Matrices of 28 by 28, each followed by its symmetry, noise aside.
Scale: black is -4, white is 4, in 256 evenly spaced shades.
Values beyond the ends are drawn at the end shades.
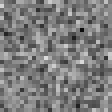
symmetric across the other diagonal.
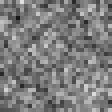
symmetric.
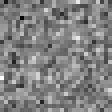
symmetric.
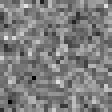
symmetric across the other diagonal.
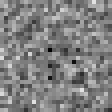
symmetric.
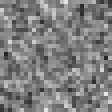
same after a half turn.
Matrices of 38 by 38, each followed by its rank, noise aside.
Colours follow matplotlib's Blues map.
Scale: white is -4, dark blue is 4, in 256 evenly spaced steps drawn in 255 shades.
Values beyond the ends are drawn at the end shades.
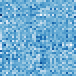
six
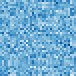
six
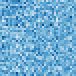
six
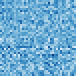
five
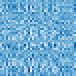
four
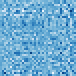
five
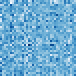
four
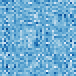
six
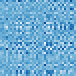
three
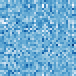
seven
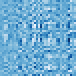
three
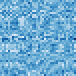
six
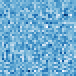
seven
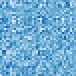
seven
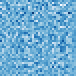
five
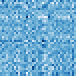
four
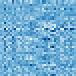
four
